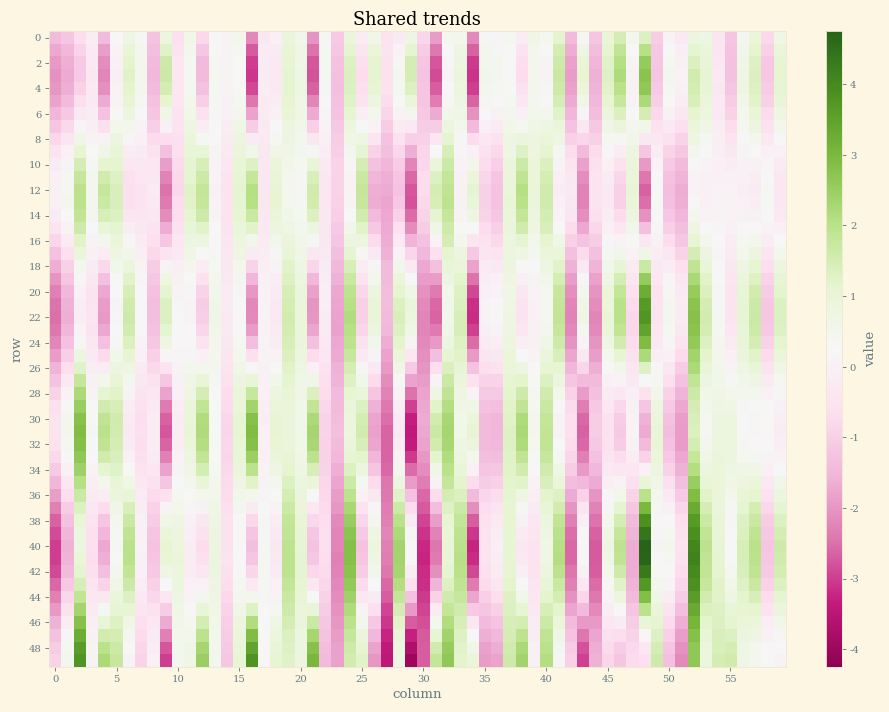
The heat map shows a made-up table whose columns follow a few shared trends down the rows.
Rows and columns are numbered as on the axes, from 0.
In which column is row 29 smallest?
29
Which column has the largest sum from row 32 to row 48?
52
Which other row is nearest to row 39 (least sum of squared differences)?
41
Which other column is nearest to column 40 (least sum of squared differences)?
5
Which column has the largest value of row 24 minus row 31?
48
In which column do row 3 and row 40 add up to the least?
34
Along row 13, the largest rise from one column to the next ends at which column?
49
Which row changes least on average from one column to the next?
8
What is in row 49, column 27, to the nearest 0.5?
-3.5
